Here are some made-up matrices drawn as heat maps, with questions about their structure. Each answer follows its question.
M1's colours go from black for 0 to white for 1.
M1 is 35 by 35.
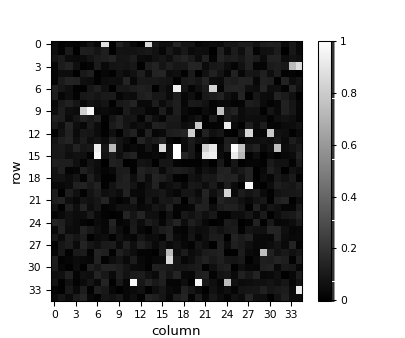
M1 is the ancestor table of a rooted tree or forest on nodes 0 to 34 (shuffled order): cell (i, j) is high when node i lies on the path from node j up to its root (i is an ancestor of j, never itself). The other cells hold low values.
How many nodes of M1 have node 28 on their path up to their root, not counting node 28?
2
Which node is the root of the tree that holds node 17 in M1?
14
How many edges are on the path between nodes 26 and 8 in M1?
3
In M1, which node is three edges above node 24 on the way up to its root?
32
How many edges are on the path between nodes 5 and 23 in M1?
2
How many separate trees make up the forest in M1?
11
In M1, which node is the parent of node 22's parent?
15
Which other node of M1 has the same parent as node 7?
13
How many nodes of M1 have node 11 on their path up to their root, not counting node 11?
2
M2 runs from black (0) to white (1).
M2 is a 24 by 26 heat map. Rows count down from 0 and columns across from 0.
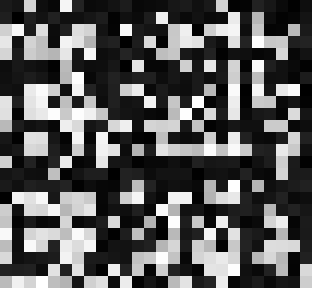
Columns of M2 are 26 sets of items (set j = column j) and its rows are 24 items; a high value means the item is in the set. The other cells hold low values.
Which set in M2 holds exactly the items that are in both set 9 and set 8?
20
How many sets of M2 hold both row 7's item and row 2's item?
7
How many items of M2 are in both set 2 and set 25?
1
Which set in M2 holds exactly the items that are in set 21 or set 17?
19
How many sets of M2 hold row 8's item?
11
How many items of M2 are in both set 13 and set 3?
5
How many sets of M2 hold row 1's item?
3
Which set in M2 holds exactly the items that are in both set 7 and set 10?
1
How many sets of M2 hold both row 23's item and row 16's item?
9
